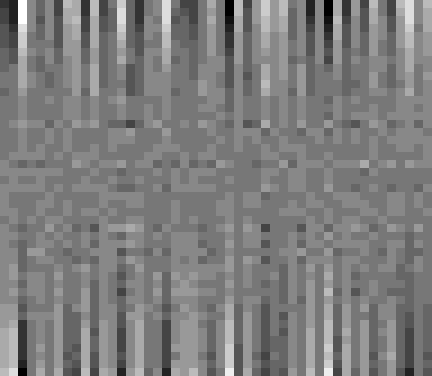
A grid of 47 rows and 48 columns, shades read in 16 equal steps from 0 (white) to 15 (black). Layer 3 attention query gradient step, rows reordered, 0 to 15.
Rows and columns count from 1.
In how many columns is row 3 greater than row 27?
21
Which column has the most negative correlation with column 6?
23
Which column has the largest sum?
15
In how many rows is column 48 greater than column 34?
16
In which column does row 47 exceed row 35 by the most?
3
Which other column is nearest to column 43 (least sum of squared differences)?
17
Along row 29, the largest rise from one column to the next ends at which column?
30
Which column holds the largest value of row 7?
26
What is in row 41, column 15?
7
